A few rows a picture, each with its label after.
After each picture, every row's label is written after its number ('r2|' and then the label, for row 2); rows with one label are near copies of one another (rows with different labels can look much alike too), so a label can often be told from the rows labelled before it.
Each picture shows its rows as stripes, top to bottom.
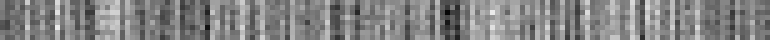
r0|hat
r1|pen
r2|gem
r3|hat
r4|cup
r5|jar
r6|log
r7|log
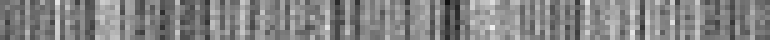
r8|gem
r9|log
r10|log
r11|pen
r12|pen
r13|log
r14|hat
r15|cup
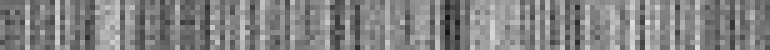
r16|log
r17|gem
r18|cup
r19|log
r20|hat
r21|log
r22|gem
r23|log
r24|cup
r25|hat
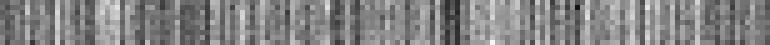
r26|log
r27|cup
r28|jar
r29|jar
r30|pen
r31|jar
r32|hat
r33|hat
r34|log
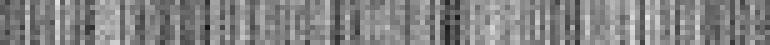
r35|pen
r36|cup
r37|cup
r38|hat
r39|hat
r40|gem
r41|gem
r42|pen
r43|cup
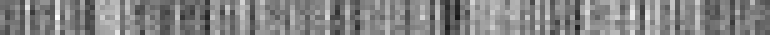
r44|jar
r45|hat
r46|hat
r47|pen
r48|gem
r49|gem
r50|cup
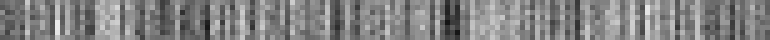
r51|cup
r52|cup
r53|pen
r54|log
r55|pen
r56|pen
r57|hat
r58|jar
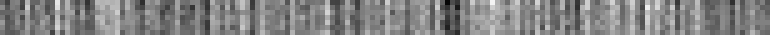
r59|gem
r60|hat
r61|cup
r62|pen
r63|pen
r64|gem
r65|log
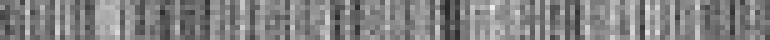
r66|jar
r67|gem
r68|cup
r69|cup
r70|cup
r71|hat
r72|hat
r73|log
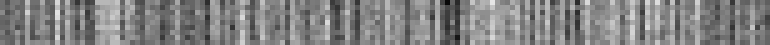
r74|gem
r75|log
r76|hat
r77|jar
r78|cup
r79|cup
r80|log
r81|log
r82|jar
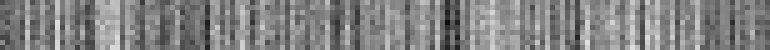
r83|cup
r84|jar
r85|gem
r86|gem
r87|gem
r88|pen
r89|cup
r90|cup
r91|hat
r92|jar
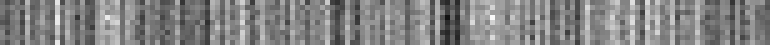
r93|pen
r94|log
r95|pen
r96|gem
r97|jar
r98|pen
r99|hat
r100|log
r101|pen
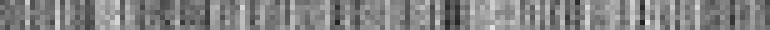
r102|cup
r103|log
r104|jar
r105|log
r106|hat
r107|gem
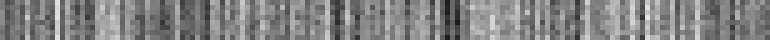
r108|pen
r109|pen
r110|pen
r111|hat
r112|log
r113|log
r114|pen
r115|hat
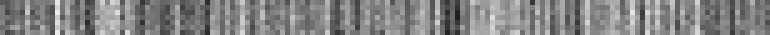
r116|jar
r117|hat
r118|hat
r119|log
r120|hat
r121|gem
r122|pen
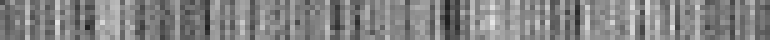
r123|cup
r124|gem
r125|cup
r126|gem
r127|gem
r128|gem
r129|hat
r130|cup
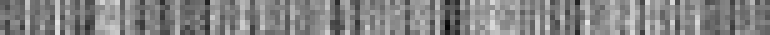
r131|cup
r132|hat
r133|log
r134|log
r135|gem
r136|gem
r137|hat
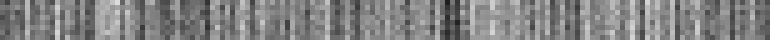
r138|cup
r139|gem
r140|cup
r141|cup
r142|jar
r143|jar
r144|gem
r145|hat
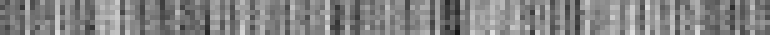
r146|cup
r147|cup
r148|log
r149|cup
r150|jar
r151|pen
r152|jar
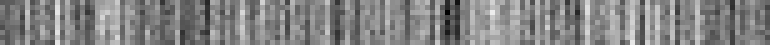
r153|log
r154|gem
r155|gem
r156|jar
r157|jar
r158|jar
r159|pen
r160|pen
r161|hat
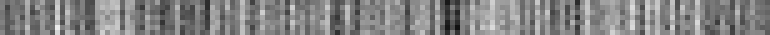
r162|gem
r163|hat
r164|log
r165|pen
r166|log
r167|gem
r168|pen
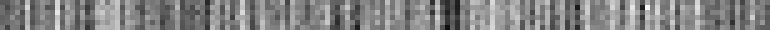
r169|jar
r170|hat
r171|jar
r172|cup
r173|log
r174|gem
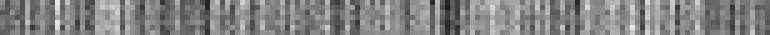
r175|pen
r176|gem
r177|cup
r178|cup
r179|gem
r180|log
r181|cup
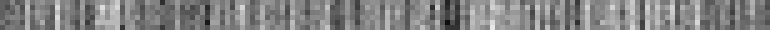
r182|cup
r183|jar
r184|jar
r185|jar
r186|gem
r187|log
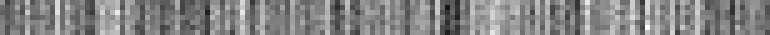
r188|hat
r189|pen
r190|jar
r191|log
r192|pen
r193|hat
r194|gem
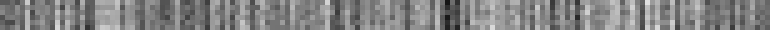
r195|cup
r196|log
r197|hat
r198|cup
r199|pen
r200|gem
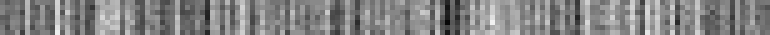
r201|hat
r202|gem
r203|pen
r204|gem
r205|gem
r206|hat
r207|pen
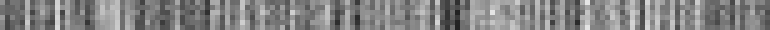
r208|hat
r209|jar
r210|log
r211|hat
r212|hat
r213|hat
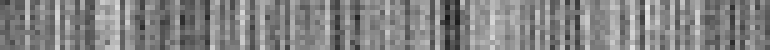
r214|cup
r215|cup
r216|jar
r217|hat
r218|hat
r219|cup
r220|log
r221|log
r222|pen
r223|log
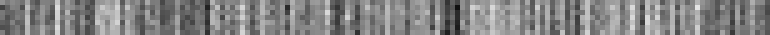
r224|log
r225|jar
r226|log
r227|hat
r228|cup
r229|jar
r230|gem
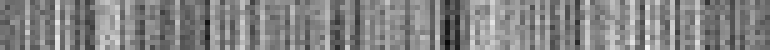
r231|gem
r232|hat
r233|log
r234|log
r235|gem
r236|gem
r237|gem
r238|pen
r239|gem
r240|pen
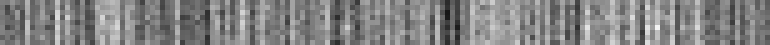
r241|gem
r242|cup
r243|gem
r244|pen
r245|jar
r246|hat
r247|hat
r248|jar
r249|pen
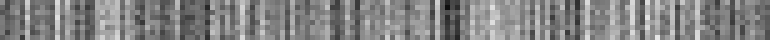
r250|hat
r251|gem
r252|jar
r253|hat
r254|gem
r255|pen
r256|log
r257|jar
